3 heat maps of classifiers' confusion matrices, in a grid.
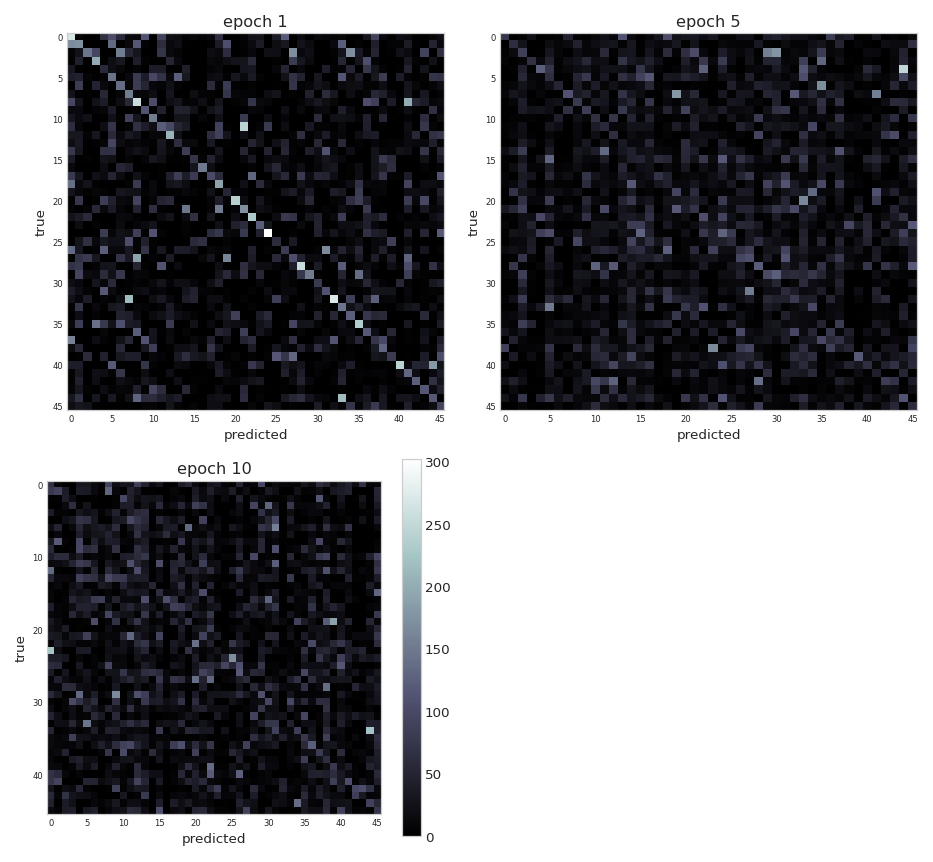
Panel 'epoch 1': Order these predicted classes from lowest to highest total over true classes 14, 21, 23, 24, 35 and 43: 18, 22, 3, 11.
22, 11, 3, 18
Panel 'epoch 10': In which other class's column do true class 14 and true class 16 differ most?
30
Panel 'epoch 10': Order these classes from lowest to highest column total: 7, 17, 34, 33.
7, 34, 33, 17
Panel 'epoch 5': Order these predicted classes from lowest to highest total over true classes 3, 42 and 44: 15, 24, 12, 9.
15, 9, 12, 24
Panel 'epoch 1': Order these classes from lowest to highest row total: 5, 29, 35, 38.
38, 29, 35, 5
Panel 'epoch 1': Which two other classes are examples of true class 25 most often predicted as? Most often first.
7, 39
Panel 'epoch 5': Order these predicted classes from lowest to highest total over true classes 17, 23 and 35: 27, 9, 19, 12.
19, 12, 9, 27
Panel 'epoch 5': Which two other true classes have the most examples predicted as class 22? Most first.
4, 33
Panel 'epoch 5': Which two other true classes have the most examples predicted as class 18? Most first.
26, 0
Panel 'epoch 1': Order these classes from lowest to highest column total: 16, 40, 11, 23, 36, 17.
16, 40, 23, 17, 11, 36
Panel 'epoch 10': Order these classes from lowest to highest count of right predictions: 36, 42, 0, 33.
33, 0, 42, 36
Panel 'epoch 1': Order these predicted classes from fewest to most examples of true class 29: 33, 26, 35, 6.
26, 33, 6, 35
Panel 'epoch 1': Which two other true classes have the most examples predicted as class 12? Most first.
11, 35
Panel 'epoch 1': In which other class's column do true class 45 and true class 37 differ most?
0
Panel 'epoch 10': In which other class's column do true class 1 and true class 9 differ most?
8
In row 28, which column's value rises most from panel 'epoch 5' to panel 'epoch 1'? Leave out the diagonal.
41
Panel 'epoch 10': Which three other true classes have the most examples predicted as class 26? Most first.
40, 25, 12
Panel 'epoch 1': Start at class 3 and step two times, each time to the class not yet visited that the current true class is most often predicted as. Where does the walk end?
8
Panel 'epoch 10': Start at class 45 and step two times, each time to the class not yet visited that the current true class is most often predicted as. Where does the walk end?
21
